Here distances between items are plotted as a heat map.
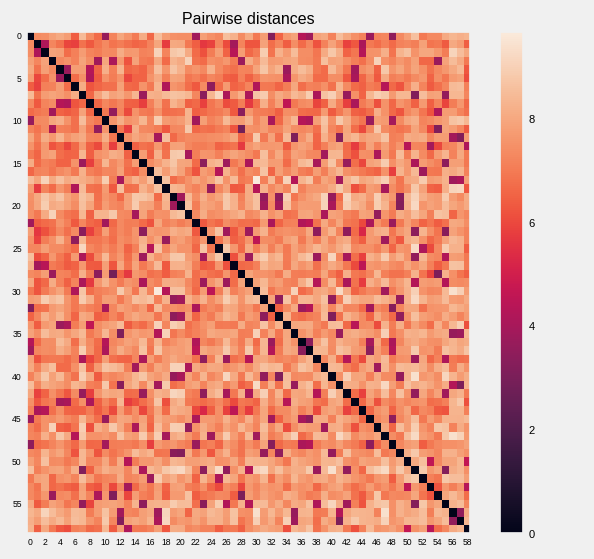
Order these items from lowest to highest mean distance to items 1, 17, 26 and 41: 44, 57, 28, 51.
57, 44, 51, 28
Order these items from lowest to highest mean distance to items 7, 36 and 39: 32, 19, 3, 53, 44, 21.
32, 21, 44, 53, 3, 19
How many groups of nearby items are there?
11
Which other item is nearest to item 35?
12
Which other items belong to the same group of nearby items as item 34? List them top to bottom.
4, 5, 8, 43
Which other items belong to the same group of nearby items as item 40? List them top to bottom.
19, 20, 31, 33, 49
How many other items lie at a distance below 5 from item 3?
4
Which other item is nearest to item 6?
24
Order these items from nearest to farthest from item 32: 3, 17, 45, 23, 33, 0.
0, 45, 33, 23, 3, 17
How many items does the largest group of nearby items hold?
9
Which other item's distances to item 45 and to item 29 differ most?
37
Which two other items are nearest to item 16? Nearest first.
52, 25
